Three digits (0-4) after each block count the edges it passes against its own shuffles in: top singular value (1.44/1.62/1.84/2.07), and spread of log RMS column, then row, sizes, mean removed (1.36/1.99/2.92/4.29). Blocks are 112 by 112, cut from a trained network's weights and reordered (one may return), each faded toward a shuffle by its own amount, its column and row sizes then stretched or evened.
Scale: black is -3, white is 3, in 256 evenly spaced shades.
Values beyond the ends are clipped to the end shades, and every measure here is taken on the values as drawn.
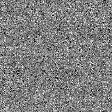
0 1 0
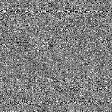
1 0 3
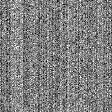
4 1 1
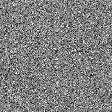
2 1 1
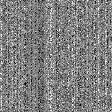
4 3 0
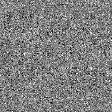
0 1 2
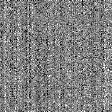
3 2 2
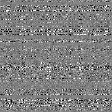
0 2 4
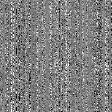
2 4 0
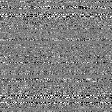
3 0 4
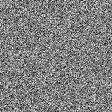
2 0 0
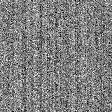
2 0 0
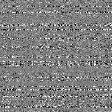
4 2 4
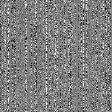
1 4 0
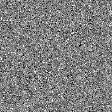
1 2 0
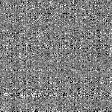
2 0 3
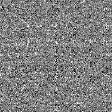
1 2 1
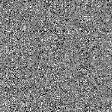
0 2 2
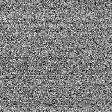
1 1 0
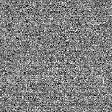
1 1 1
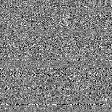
1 0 3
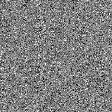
0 2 0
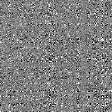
0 3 3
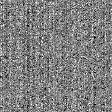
2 2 1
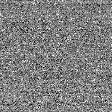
1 1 1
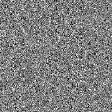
1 2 0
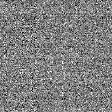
0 2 0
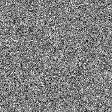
0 1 0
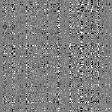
3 4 3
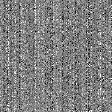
3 3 1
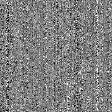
1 3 0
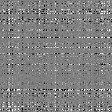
4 3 4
